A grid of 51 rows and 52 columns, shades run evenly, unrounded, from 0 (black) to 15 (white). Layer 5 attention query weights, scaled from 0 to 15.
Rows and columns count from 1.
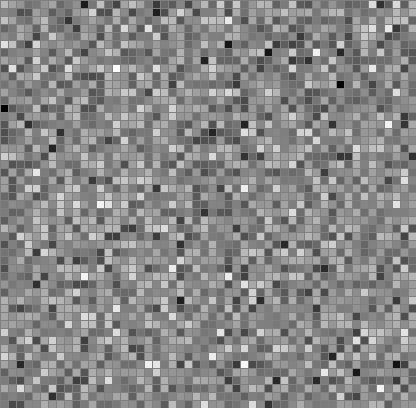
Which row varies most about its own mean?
46
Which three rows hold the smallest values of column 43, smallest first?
11, 7, 20
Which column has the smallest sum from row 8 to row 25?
1
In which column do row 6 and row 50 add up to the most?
43
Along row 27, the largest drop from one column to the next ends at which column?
38
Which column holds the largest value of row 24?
31
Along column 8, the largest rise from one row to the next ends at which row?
34
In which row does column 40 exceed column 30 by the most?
18
